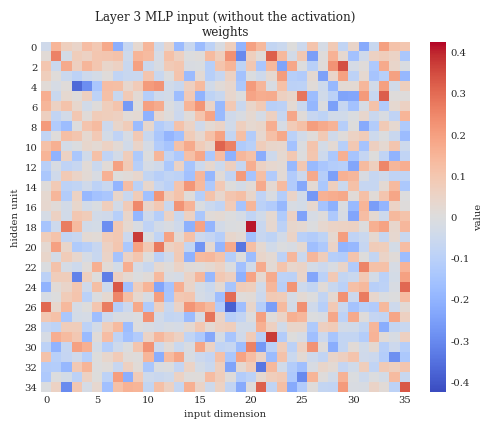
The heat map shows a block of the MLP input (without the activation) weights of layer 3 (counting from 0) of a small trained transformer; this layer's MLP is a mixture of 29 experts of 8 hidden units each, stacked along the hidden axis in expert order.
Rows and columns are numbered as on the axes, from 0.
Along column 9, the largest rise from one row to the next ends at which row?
19
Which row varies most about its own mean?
26
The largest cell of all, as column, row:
20, 18
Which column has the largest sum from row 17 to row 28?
35
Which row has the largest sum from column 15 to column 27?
8
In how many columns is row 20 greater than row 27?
15
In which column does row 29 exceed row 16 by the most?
22
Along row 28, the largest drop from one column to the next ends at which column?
33
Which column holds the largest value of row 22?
31
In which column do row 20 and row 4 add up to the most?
11
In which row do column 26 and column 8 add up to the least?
6
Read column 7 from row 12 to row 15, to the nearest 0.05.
0.2 0 -0.2 0.05
